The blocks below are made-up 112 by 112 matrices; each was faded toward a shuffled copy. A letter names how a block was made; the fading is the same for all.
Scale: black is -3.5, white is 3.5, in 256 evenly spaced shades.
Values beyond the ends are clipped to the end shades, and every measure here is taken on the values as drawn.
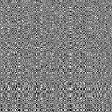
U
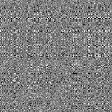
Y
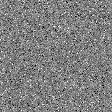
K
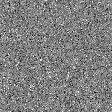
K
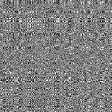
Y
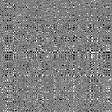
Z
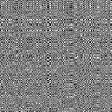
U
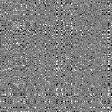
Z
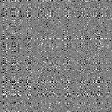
Z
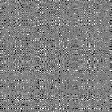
Z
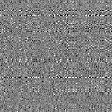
Y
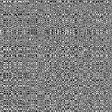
U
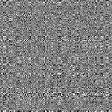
Y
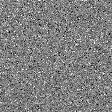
K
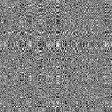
Y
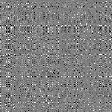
Z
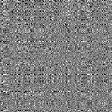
Y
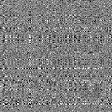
Y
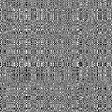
U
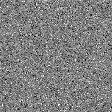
K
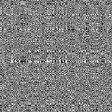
Y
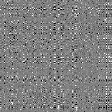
Z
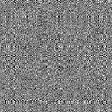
Y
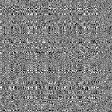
Y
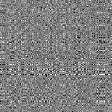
Y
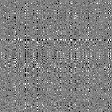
Z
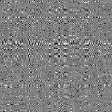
Z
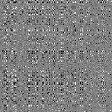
Z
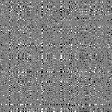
Z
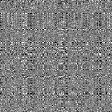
Y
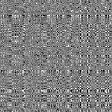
U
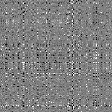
Z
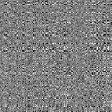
Y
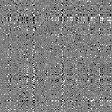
Z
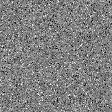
K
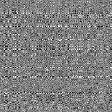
Y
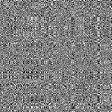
Y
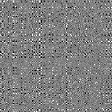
Z
